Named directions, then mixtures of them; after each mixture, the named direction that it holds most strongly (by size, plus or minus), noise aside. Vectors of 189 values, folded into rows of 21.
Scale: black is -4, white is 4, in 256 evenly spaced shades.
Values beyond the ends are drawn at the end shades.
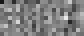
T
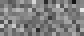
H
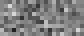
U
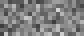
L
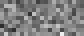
L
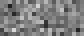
U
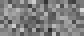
H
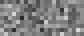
U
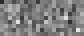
T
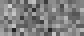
U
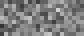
L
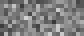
L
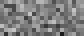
L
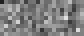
T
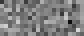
T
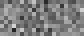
H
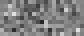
U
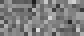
H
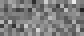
H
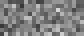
L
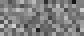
H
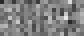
T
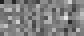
T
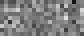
H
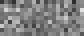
H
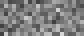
L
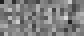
T
